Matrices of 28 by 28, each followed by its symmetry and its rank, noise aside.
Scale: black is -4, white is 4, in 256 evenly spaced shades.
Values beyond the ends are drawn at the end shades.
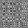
no symmetry, rank three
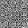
symmetric, rank four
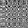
antisymmetric, rank two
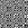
symmetric, rank three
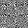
antisymmetric, rank four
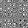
symmetric, rank four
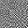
symmetric, rank three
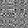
no symmetry, rank three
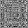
no symmetry, rank four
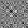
symmetric, rank three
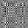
no symmetry, rank two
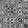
symmetric, rank four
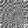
symmetric, rank three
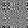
no symmetry, rank two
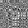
symmetric, rank three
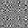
no symmetry, rank three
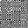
no symmetry, rank three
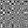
antisymmetric, rank two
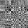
symmetric, rank two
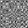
symmetric, rank three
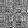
antisymmetric, rank four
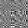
antisymmetric, rank two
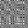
no symmetry, rank two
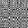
no symmetry, rank two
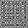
symmetric, rank three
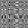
antisymmetric, rank two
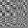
no symmetry, rank two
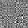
antisymmetric, rank four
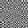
antisymmetric, rank two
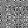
antisymmetric, rank four
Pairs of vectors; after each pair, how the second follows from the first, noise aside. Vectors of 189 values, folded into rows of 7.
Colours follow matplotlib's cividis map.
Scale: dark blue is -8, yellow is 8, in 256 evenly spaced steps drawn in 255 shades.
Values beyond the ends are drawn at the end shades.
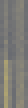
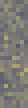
shuffled.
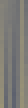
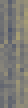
wrapped around.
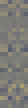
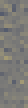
wrapped around, partly zeroed.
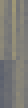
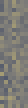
sign-scrambled.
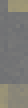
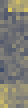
scaled up.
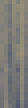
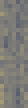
wrapped around, partly zeroed.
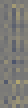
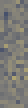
shuffled.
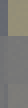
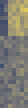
scaled up.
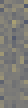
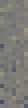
reversed, partly zeroed.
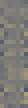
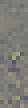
wrapped around, negated, partly zeroed.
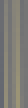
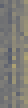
wrapped around.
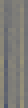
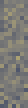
shuffled.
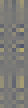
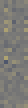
reversed, partly zeroed.
